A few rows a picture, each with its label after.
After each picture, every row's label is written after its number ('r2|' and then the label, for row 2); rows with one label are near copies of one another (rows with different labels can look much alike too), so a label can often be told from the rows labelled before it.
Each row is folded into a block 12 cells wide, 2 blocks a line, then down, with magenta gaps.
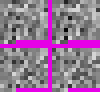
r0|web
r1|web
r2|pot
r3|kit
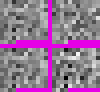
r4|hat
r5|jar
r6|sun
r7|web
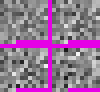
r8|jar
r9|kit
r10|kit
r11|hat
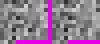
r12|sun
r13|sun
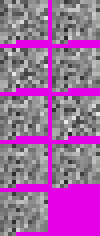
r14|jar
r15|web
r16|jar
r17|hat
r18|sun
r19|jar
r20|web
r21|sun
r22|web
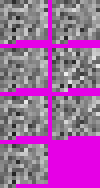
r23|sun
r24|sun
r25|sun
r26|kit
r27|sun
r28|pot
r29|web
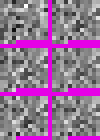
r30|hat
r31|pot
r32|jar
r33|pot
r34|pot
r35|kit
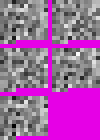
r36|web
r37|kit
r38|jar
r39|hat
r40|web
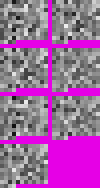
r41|sun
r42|pot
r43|pot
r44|jar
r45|web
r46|jar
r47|kit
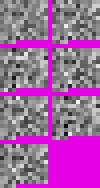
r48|pot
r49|kit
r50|web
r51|kit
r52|jar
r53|hat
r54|jar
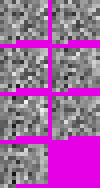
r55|pot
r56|jar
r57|kit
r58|hat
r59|hat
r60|jar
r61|web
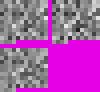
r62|pot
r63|pot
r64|jar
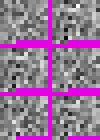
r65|jar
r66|web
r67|web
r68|pot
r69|kit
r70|sun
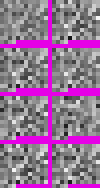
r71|kit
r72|kit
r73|kit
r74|kit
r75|jar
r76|web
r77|kit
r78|kit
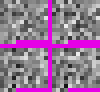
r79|jar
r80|jar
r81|sun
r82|web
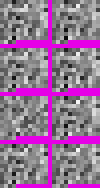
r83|sun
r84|web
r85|sun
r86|sun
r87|pot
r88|hat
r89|sun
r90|hat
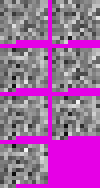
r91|pot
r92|kit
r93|web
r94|pot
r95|sun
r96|web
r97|hat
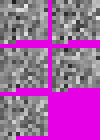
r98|web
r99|pot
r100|kit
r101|sun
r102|kit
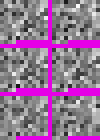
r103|pot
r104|hat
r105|kit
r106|pot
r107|pot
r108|hat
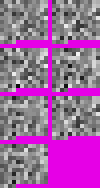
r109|pot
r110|pot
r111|kit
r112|web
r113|sun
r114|pot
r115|sun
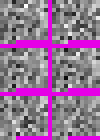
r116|hat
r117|kit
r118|sun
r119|hat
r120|pot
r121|kit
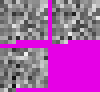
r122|kit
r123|kit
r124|web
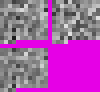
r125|web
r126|jar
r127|web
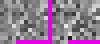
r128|pot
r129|kit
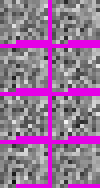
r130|kit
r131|sun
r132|web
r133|pot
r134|kit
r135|pot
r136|web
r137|sun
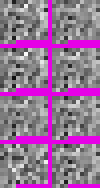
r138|hat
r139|sun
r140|hat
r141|web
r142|web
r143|web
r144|jar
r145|sun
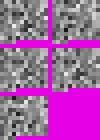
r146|pot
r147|hat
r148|kit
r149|pot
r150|sun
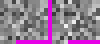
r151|pot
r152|jar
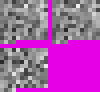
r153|hat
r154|hat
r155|jar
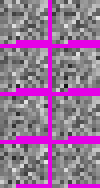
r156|kit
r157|jar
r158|kit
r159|sun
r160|hat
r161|pot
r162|pot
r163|kit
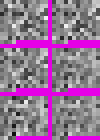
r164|jar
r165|pot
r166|pot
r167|web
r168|web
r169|web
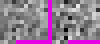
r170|hat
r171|web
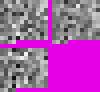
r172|kit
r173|hat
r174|web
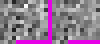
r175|hat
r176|web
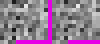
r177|web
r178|hat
